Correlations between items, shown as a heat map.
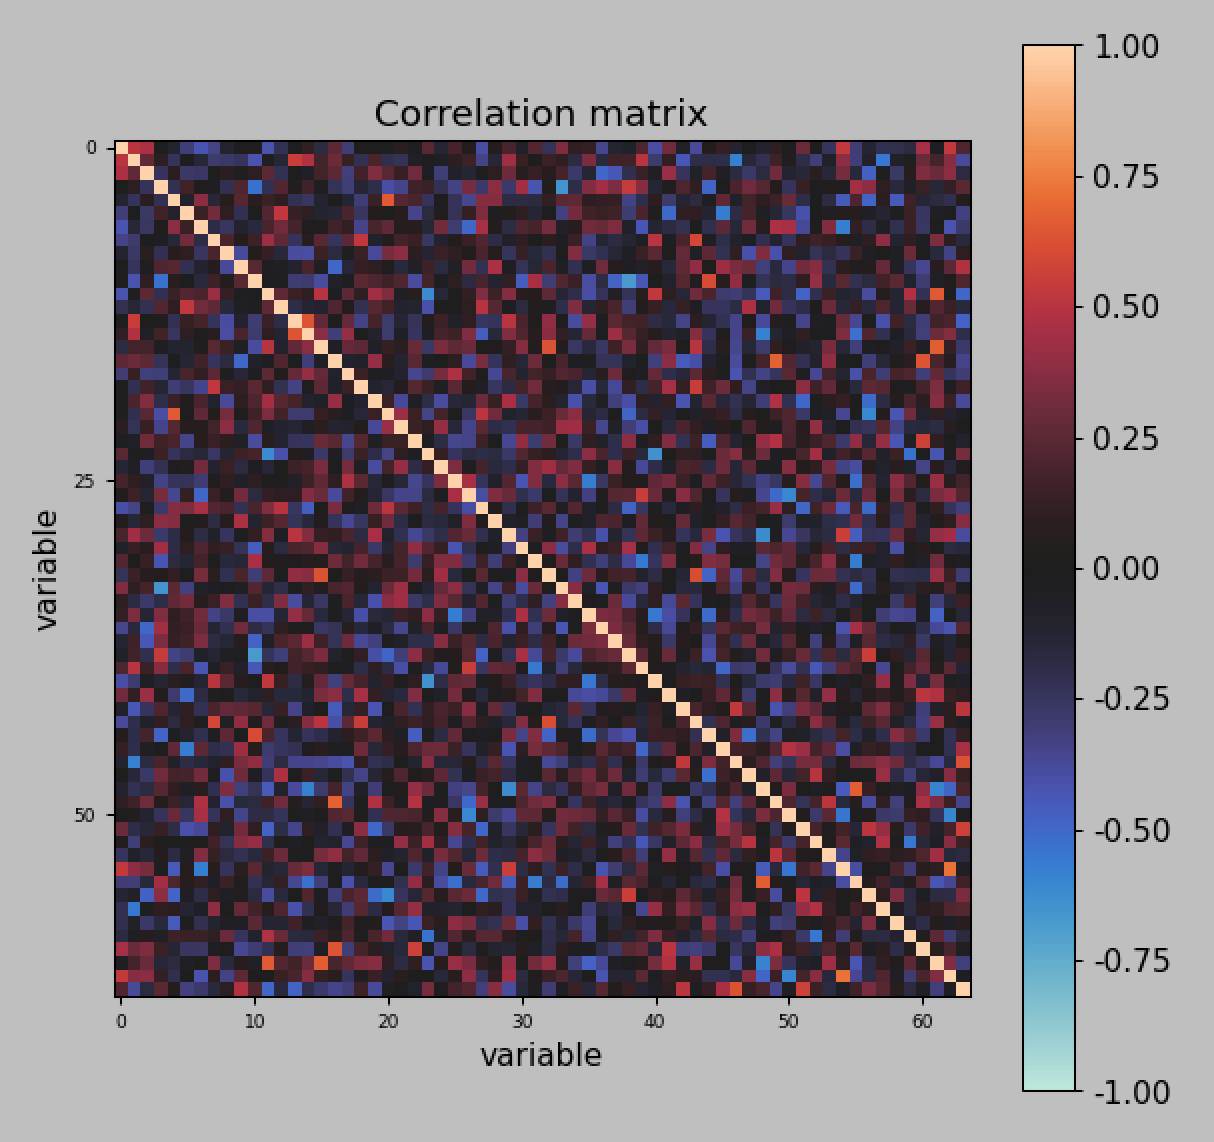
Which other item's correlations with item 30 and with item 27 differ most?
38
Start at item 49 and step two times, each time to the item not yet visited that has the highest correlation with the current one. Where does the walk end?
60
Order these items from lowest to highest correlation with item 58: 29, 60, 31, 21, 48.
21, 60, 48, 31, 29
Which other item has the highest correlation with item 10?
44
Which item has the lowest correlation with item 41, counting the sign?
5
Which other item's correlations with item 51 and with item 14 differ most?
13
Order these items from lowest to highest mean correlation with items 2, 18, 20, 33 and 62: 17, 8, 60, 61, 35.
35, 17, 8, 60, 61
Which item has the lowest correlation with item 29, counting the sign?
48
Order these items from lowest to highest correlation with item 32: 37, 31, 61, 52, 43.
31, 37, 52, 61, 43
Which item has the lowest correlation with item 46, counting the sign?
1
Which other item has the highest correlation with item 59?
11
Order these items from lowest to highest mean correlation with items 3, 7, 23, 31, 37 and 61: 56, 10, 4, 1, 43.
4, 10, 1, 56, 43
